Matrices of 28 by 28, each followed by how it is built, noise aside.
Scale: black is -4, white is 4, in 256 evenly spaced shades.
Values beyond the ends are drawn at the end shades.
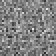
repeating columns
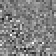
lower triangular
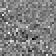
lower triangular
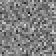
repeating rows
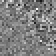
upper triangular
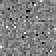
sparse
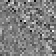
upper triangular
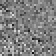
lower triangular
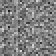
repeating rows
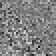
lower triangular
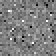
sparse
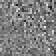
upper triangular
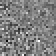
lower triangular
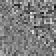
upper triangular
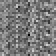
repeating rows
